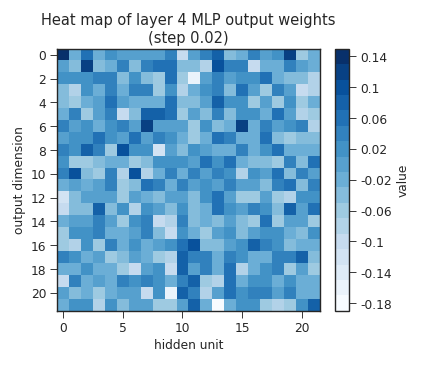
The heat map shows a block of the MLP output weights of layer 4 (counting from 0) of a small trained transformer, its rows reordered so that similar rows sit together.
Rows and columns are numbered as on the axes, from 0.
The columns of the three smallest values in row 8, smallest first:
8, 4, 10
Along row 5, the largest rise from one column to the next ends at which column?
7
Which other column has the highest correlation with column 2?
5
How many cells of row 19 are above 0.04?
2
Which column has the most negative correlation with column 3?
11
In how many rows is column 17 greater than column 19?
10
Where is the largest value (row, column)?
0, 0
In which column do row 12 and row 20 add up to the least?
9
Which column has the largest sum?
14
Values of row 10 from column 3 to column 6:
-0.06 0.04 -0.08 0.1
